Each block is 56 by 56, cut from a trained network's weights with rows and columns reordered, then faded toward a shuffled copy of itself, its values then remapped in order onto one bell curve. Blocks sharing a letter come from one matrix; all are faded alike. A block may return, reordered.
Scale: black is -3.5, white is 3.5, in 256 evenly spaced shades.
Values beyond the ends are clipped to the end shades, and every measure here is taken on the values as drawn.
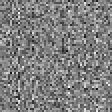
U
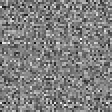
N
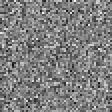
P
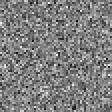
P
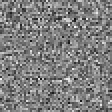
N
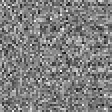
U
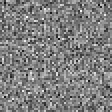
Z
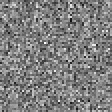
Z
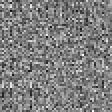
U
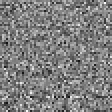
P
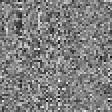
U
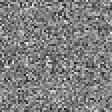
N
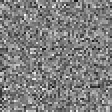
N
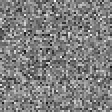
U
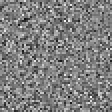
P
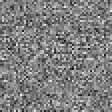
P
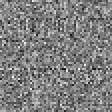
P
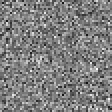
Z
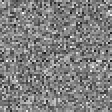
P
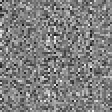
U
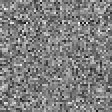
P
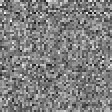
N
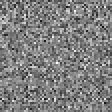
P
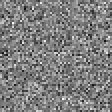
N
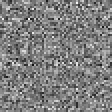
N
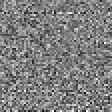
N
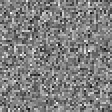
P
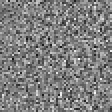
Z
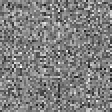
U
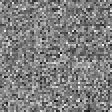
Z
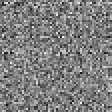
N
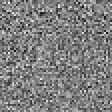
N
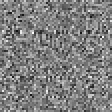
N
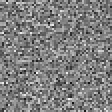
P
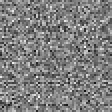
U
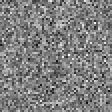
Z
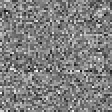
P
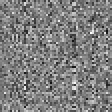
U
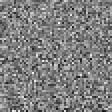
P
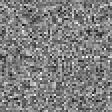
P
